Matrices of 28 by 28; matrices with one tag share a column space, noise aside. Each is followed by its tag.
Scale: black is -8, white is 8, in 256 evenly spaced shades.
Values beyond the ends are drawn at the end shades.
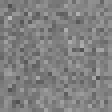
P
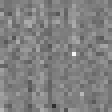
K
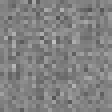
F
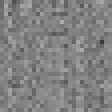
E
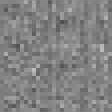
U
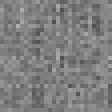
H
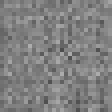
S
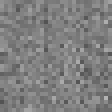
S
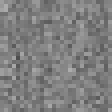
U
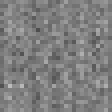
F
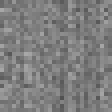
F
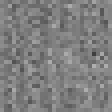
H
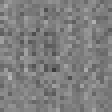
F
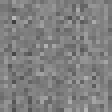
S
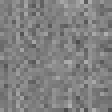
E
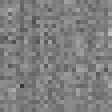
F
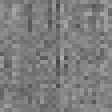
H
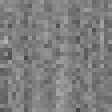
K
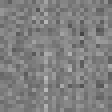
F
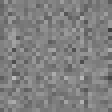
P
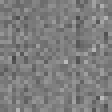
S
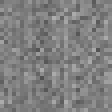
P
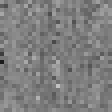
H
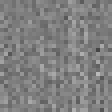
S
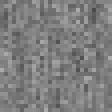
H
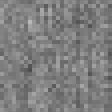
H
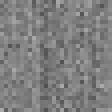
E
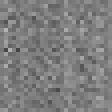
P
